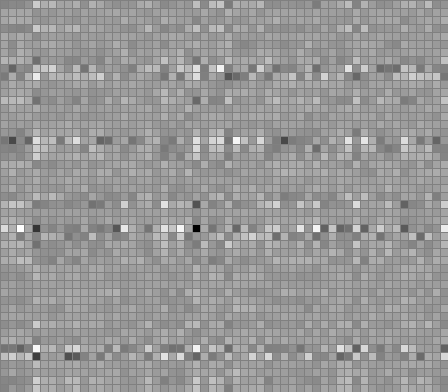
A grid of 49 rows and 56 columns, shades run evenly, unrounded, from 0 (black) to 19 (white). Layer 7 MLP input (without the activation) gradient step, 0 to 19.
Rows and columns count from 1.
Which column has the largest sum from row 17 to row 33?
21
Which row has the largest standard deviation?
29
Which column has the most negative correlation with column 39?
9
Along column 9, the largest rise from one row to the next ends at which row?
46
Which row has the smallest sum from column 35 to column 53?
30
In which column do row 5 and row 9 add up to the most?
28
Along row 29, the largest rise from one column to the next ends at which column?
26
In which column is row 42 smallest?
25
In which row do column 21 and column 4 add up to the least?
18
